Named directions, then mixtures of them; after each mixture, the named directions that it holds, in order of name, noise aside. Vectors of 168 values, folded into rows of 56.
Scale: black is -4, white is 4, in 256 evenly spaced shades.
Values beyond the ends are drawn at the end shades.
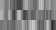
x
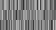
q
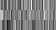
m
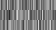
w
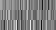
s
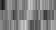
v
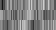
m, q, v.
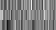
m.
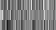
m.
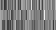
m, q.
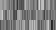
q, x.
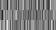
m, q, w.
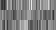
m, v, w.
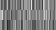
m.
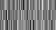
q, s.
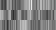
m, v, x.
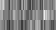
m, v.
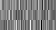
q, s.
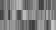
x.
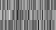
w.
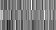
m.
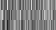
m, w.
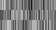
m, v, w.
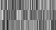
m, w, x.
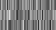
w.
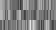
s, x.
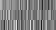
s.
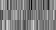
m, q, v.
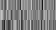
m, s.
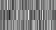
w.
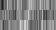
v, w.
